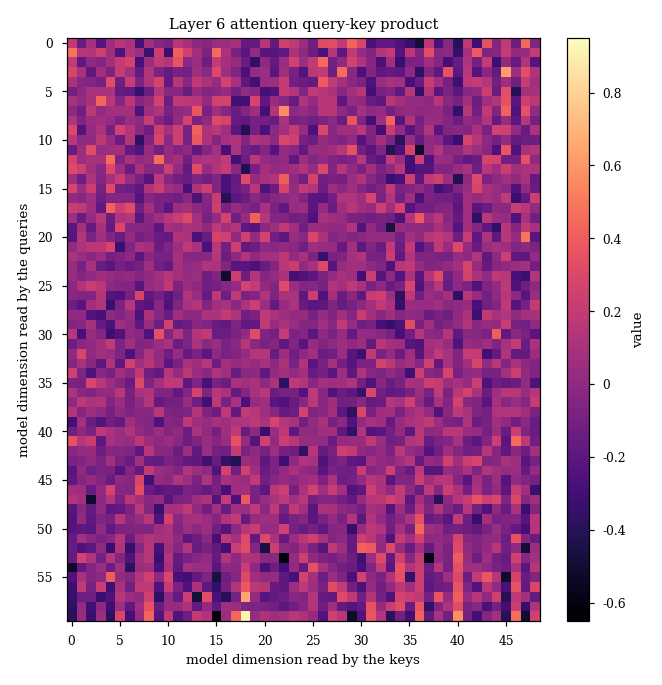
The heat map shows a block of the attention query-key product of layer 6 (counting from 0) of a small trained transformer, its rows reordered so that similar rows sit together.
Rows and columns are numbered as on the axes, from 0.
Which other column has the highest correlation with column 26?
47
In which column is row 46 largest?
7
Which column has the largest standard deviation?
18
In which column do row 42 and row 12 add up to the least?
37
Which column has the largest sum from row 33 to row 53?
36
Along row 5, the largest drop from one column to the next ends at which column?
46
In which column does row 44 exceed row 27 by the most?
8
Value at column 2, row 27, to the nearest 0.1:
0.1
